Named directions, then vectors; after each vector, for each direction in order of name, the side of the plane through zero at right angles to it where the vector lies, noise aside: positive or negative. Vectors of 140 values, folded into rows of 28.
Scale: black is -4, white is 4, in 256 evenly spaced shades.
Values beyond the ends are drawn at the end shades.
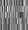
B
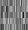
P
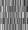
negative, negative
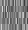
negative, negative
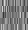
negative, negative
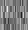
positive, negative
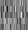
negative, positive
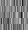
positive, negative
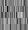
negative, positive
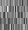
positive, negative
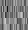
negative, positive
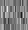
positive, negative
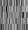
positive, positive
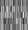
positive, negative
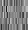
positive, positive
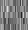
positive, negative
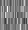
positive, negative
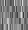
negative, positive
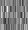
positive, negative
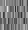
positive, negative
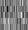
negative, positive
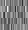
positive, negative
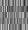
negative, negative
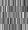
negative, negative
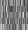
negative, negative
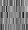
positive, positive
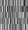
negative, negative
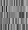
positive, positive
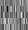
negative, positive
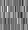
positive, negative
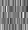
negative, negative
